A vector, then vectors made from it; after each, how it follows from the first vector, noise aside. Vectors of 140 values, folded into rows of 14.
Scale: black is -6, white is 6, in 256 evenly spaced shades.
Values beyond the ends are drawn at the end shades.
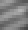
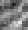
wrapped around, negated, scaled up.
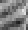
wrapped around, negated, scaled up.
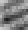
reversed, negated, scaled up.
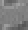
wrapped around, negated, partly zeroed.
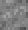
partly zeroed.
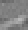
wrapped around, partly zeroed.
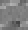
wrapped around, partly zeroed.
